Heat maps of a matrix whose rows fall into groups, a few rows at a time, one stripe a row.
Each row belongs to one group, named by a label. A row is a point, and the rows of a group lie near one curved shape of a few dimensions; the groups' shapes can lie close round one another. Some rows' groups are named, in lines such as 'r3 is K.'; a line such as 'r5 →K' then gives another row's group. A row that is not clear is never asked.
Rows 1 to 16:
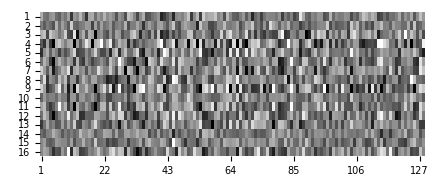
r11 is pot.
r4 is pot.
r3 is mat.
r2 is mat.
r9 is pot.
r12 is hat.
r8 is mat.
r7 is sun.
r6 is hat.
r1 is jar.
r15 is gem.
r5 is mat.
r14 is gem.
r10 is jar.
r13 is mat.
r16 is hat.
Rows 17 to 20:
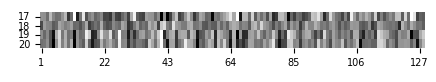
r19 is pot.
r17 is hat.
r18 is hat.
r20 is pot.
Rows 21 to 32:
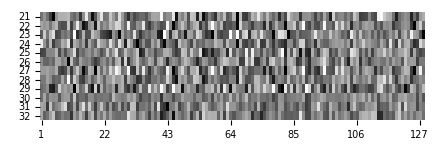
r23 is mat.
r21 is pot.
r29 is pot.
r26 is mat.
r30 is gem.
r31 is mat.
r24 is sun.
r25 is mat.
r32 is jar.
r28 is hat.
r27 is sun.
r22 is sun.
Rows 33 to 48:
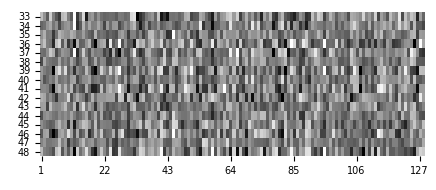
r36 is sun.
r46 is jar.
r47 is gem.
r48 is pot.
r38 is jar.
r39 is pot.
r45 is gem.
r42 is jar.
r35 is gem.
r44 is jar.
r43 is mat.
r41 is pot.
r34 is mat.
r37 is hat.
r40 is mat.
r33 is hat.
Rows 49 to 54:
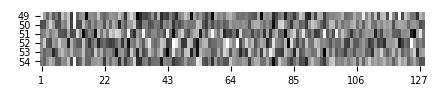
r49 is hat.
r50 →hat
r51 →sun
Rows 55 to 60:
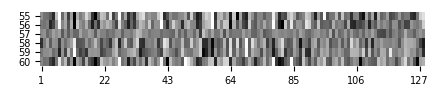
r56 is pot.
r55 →pot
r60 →pot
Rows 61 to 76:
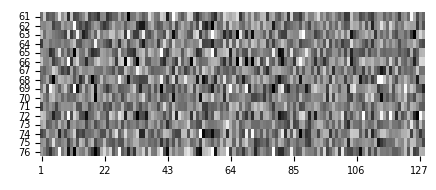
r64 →mat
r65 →pot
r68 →pot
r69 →mat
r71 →hat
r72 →hat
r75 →jar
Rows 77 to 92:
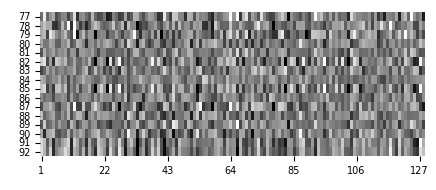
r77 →mat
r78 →hat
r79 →mat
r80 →jar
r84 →gem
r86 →mat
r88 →jar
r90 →jar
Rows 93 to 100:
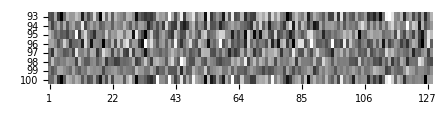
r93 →pot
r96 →sun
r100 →pot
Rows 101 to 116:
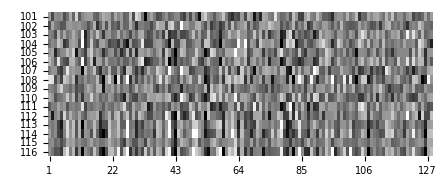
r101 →jar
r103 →mat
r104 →hat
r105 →mat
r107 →pot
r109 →gem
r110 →gem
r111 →mat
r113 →pot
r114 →pot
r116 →pot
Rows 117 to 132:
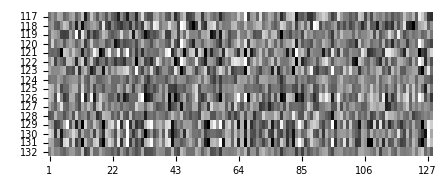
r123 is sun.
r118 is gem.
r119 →hat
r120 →mat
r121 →pot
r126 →hat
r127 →jar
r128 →jar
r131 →pot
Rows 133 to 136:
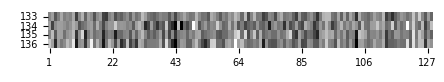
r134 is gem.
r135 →mat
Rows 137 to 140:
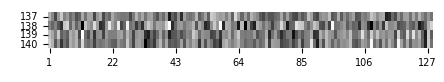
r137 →jar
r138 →pot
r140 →hat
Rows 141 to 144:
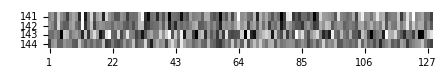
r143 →pot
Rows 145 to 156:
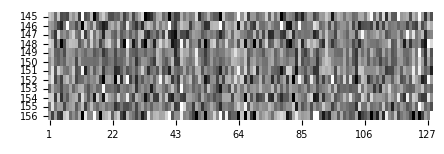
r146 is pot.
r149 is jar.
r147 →mat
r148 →sun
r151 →mat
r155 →mat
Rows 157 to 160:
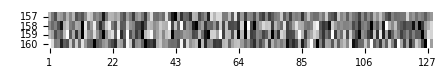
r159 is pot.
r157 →gem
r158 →pot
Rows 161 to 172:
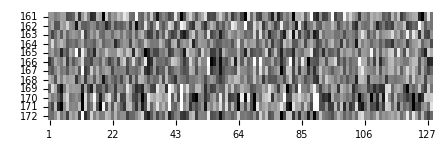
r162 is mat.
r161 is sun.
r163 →mat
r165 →hat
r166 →mat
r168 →mat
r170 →pot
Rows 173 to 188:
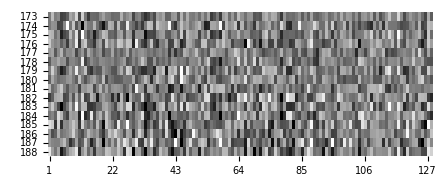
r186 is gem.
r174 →pot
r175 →hat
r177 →jar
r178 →mat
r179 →hat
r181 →jar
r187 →sun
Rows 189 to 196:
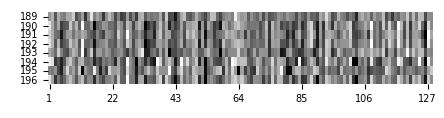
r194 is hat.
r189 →mat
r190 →hat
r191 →hat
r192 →hat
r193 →hat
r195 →pot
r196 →hat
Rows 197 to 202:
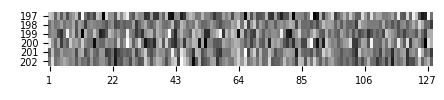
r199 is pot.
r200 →hat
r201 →mat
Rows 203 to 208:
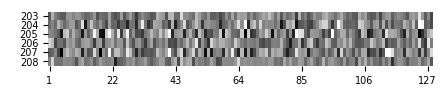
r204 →hat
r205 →pot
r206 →jar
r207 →pot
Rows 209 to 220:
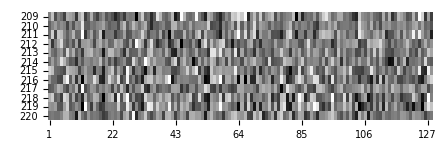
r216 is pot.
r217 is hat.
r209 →hat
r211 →mat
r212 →jar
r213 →gem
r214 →gem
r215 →jar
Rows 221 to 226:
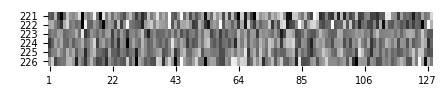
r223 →hat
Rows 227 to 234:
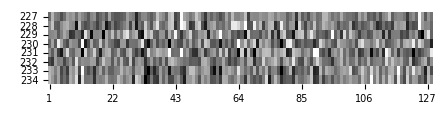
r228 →mat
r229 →sun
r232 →jar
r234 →hat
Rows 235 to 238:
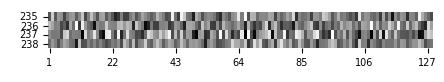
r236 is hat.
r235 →mat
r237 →pot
